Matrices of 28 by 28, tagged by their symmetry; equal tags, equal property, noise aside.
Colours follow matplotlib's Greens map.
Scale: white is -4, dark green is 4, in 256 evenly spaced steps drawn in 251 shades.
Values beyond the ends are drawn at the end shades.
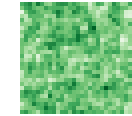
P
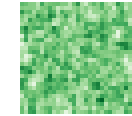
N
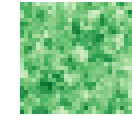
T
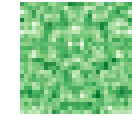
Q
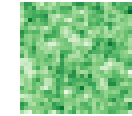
P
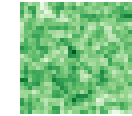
P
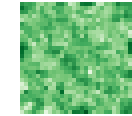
T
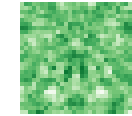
Q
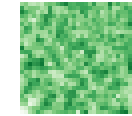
T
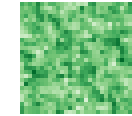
N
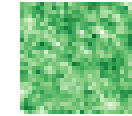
T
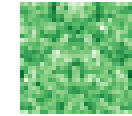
Q
